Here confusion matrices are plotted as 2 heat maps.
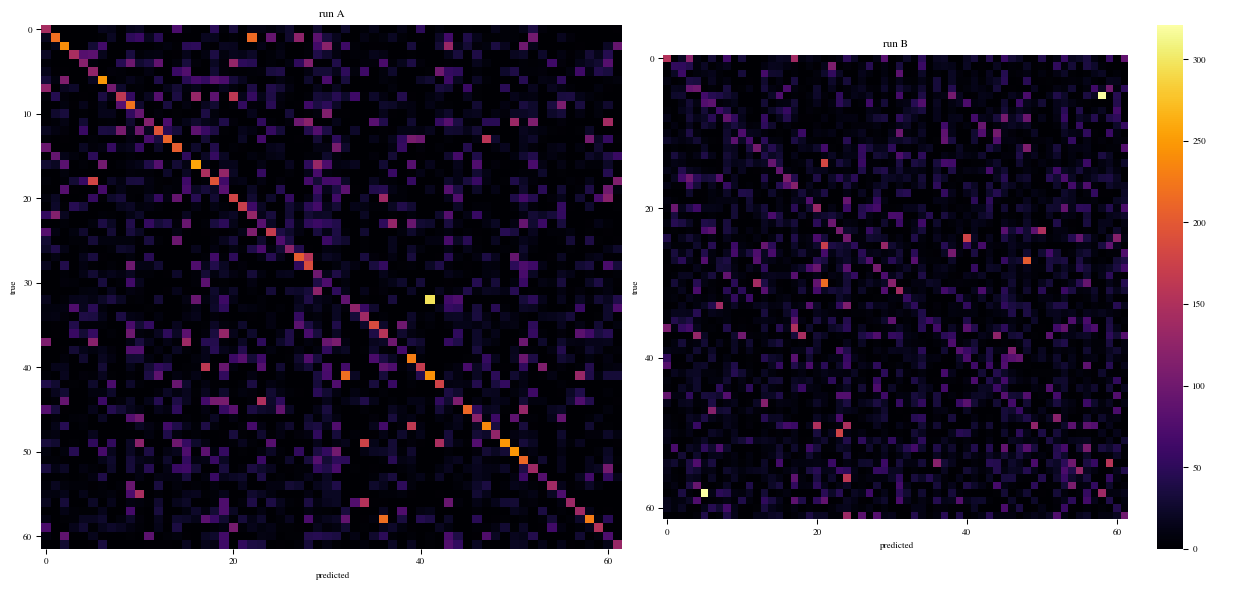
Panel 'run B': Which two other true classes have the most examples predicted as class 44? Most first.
37, 10
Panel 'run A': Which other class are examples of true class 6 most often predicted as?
2
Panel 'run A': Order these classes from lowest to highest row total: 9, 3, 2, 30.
30, 3, 9, 2
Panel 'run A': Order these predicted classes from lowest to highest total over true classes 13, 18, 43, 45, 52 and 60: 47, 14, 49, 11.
49, 14, 11, 47
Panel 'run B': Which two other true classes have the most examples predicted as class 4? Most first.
37, 57
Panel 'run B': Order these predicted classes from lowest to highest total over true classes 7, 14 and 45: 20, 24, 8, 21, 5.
20, 5, 24, 8, 21
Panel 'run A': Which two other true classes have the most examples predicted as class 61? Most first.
18, 2
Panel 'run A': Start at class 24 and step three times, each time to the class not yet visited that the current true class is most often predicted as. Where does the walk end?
27
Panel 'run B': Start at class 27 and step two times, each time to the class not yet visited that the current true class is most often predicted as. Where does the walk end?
52
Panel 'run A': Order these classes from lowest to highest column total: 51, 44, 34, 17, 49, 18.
49, 34, 44, 17, 18, 51
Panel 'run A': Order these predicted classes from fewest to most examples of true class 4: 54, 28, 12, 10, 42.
42, 10, 54, 12, 28
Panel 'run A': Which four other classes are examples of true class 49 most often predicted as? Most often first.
34, 42, 10, 14
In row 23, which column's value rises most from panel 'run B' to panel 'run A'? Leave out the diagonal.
37
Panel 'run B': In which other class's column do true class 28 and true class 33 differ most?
7
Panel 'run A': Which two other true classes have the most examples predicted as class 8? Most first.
12, 9
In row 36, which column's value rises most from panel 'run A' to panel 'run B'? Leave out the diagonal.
17
